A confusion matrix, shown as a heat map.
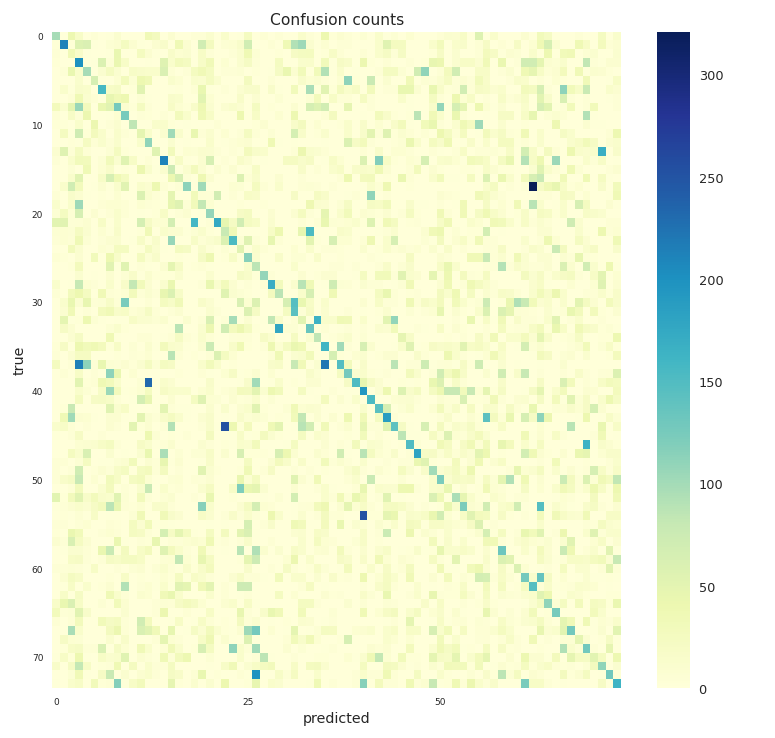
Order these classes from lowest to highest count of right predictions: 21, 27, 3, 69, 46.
27, 69, 46, 21, 3
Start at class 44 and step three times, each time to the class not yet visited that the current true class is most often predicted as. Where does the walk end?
29
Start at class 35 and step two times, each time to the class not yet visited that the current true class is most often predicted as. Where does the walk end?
3
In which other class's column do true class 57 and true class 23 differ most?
15
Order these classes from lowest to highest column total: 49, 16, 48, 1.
48, 1, 16, 49
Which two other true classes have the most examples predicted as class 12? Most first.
39, 51
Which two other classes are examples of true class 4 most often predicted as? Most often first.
48, 35
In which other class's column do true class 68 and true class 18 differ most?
41
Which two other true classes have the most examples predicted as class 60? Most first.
30, 53
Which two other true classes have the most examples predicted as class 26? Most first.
72, 67
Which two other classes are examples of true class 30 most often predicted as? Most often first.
31, 9
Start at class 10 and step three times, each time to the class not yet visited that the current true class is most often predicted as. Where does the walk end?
56
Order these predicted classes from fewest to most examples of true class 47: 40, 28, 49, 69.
28, 49, 69, 40
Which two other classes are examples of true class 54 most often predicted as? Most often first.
40, 50
